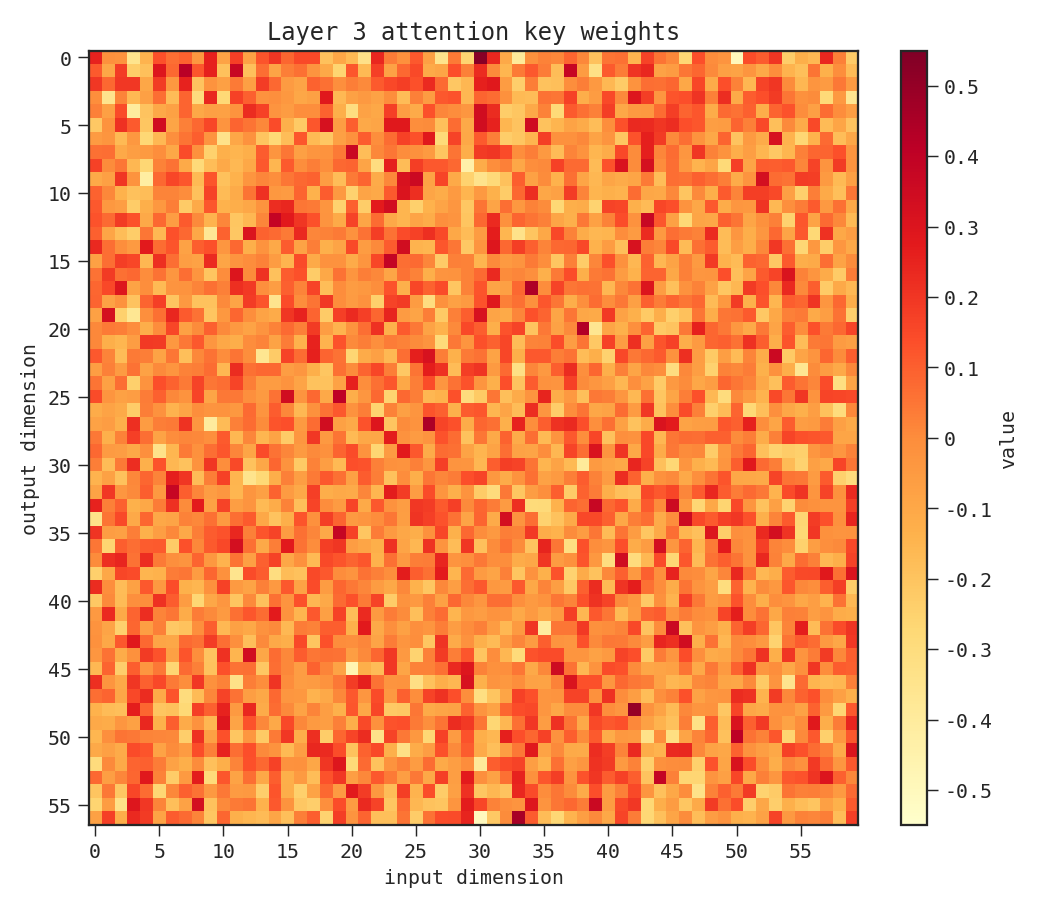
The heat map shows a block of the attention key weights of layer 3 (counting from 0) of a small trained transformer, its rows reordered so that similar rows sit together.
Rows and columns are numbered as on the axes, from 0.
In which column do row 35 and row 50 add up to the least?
43
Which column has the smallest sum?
58
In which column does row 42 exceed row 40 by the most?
45
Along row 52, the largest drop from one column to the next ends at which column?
20
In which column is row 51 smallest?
24
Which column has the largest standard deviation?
30
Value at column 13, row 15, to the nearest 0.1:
0
